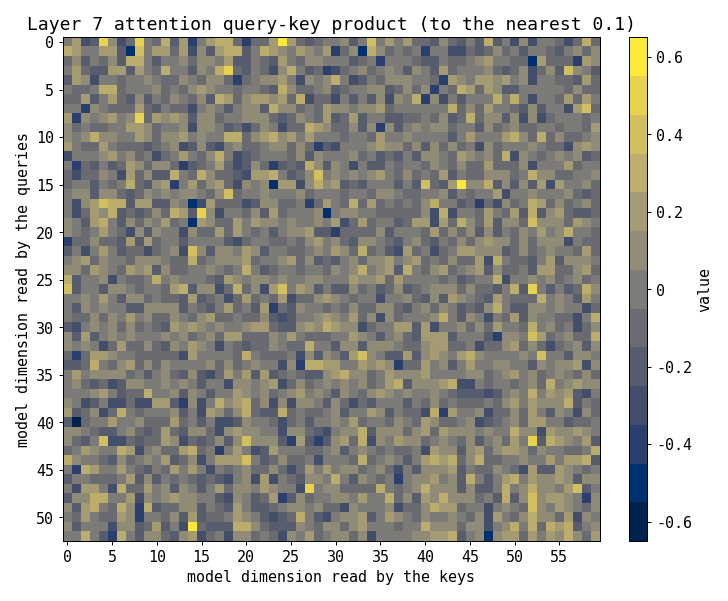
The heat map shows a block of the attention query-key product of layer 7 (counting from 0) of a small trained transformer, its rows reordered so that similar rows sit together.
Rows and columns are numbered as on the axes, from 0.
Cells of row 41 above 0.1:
8
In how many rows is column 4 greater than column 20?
21
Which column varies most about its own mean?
52
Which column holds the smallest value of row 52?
47
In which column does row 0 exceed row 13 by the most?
24
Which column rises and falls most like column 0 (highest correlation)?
19
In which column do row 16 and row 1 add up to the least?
7
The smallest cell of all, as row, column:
40, 1
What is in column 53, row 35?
-0.1
